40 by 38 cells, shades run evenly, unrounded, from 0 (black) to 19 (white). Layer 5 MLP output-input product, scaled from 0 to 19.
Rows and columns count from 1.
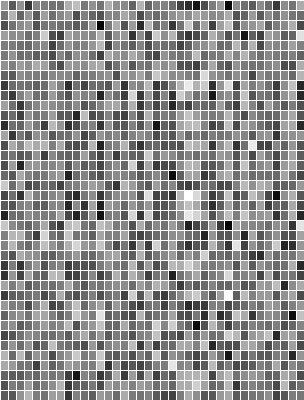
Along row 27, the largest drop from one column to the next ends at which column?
38
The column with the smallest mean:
35
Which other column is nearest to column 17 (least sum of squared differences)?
31
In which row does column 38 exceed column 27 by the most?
23
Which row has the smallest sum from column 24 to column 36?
1
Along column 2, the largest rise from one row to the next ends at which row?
15
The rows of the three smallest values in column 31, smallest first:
4, 24, 25
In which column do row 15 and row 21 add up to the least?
13
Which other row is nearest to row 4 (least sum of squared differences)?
7
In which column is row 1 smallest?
29
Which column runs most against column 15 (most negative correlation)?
11
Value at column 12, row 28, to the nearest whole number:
10
